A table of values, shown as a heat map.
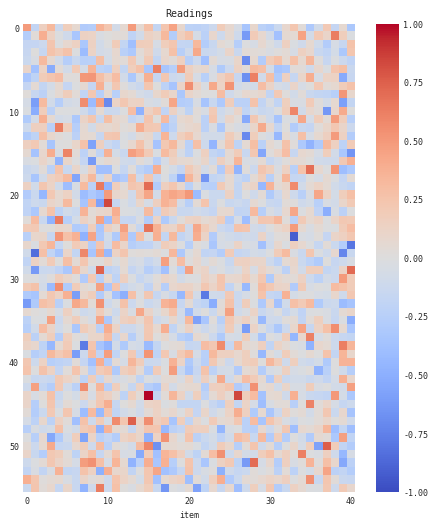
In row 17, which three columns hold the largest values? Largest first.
35, 38, 16
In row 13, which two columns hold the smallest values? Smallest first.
27, 31
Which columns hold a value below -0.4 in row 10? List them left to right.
1, 14, 37
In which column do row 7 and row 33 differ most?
23
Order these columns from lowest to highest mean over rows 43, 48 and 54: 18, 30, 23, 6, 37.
6, 18, 30, 23, 37
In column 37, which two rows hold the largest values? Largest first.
50, 53
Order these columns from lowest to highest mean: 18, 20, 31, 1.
1, 31, 20, 18
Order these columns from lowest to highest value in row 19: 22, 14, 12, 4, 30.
22, 4, 12, 14, 30
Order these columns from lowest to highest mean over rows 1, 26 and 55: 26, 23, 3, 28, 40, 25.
40, 26, 23, 25, 28, 3
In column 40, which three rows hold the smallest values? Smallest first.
26, 15, 35
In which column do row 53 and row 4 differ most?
9
